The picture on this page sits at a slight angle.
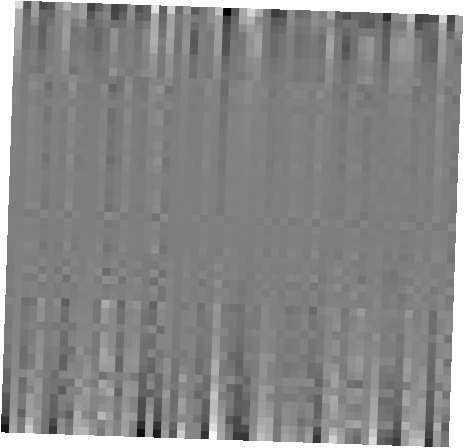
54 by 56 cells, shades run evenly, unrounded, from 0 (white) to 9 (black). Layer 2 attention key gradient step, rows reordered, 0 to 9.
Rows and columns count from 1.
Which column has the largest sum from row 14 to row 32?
13
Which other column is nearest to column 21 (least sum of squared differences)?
41
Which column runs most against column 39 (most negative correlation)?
45
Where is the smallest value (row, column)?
54, 27
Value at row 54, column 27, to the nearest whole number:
0
